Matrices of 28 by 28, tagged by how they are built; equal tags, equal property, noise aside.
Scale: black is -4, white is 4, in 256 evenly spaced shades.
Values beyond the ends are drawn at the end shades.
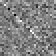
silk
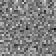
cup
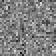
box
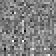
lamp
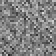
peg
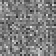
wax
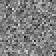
box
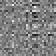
lamp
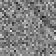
peg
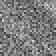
peg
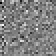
lamp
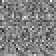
cup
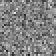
box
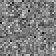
box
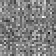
wax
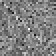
silk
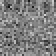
wax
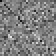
silk
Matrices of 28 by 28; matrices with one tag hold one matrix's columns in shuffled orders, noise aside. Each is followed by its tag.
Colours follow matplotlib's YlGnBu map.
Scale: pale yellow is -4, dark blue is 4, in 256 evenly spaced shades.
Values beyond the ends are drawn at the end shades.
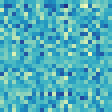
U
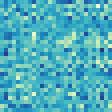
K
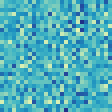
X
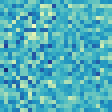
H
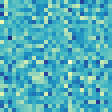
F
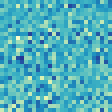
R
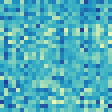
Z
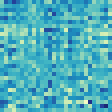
Z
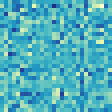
U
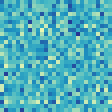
X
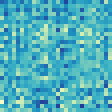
Z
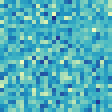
F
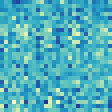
Z
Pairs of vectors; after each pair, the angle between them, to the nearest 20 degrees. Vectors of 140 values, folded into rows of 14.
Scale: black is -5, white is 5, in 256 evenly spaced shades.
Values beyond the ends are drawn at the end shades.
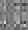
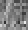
140 degrees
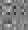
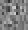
140 degrees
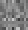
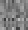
160 degrees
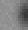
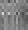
60 degrees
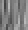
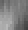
120 degrees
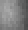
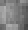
40 degrees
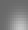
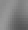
160 degrees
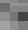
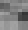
20 degrees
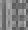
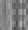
40 degrees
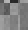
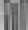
100 degrees
